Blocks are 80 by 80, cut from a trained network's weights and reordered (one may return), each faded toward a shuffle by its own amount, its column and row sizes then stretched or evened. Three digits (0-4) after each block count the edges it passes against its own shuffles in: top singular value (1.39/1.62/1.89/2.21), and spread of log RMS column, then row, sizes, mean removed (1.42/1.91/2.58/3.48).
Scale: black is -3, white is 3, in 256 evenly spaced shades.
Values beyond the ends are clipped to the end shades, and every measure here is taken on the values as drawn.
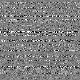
1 0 4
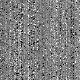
2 3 0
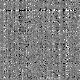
3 2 2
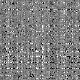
3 2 3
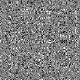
2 3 2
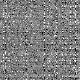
2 3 0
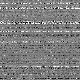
4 0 4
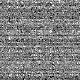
4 2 1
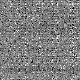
2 2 0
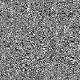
1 2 2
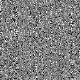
0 3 0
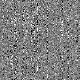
0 3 1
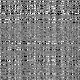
4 0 4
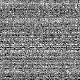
4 1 2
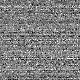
3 0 2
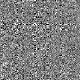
3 3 2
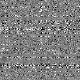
1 2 4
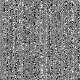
1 3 0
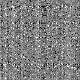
2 0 2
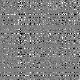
1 3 4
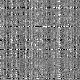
4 2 3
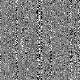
1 4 0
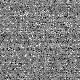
1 0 0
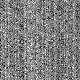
3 1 0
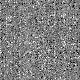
0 0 1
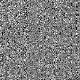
1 3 0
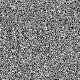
0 0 2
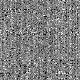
2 0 2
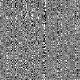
2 4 1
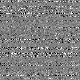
0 1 4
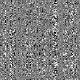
3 4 2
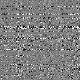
2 2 4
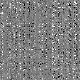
1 3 2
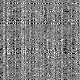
4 1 3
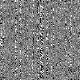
0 4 0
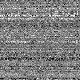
4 0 3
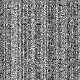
4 0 2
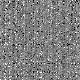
1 2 1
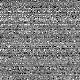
3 0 3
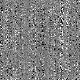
0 3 2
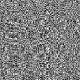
3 2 1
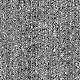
1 1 0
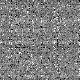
1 2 0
